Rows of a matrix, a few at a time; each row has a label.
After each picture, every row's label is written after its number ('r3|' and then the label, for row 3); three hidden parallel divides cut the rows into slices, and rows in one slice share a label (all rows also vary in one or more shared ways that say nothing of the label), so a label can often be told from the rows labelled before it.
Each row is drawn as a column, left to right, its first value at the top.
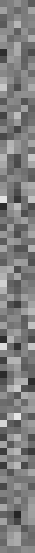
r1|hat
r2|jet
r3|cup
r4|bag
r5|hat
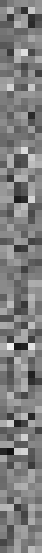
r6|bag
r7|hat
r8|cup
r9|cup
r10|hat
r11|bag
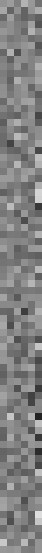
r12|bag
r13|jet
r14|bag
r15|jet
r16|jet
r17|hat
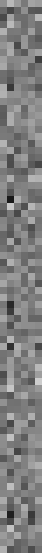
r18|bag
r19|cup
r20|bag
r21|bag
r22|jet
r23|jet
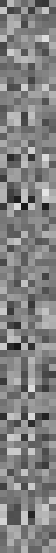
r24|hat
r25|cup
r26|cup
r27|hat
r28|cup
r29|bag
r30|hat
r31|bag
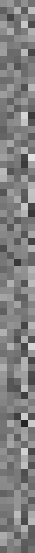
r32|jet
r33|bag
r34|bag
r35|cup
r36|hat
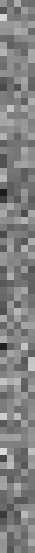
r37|cup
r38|jet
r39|jet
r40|bag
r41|jet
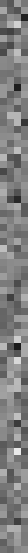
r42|bag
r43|jet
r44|cup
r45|bag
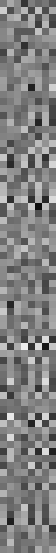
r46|hat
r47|cup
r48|bag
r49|hat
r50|cup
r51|hat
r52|cup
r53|hat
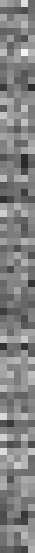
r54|cup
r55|jet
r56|jet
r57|cup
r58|jet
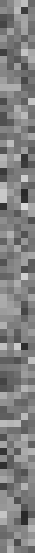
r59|hat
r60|bag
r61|bag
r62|cup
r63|jet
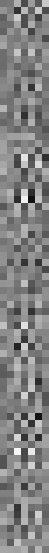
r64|bag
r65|bag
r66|cup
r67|hat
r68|cup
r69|hat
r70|jet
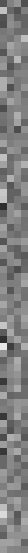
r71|hat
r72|jet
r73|jet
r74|bag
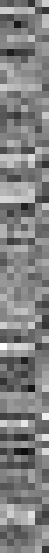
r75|hat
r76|hat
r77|hat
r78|hat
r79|hat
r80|jet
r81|cup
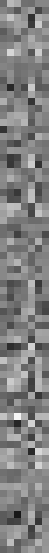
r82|jet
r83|cup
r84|cup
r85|jet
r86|hat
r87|cup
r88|jet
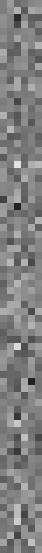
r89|jet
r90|bag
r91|hat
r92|jet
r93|bag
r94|bag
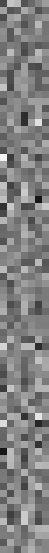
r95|hat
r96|cup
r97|jet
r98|hat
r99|bag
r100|cup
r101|jet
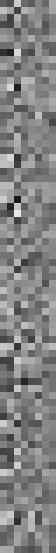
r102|hat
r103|hat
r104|cup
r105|bag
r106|bag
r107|jet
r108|bag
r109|bag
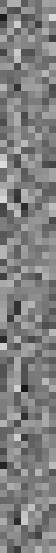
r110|hat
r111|jet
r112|cup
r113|hat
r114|bag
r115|bag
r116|jet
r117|jet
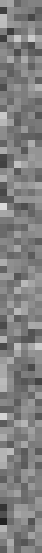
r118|cup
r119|jet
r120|bag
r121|bag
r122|bag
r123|bag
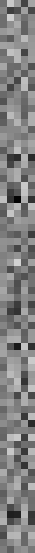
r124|bag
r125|cup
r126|cup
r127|hat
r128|cup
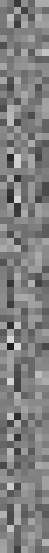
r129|bag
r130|cup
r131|hat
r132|jet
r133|bag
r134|jet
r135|jet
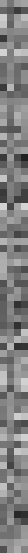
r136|cup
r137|bag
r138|cup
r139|cup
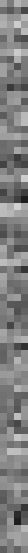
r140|jet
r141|jet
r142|cup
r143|cup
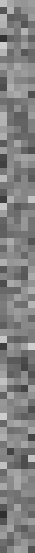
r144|cup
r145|bag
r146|bag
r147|bag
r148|bag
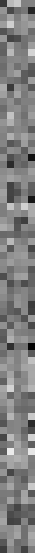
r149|bag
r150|cup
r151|jet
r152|jet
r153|cup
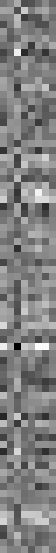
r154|hat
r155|bag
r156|cup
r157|hat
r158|bag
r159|hat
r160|hat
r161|bag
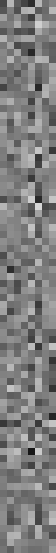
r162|jet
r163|jet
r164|jet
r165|bag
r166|hat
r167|cup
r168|bag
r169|hat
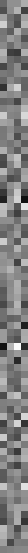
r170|cup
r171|bag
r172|hat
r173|cup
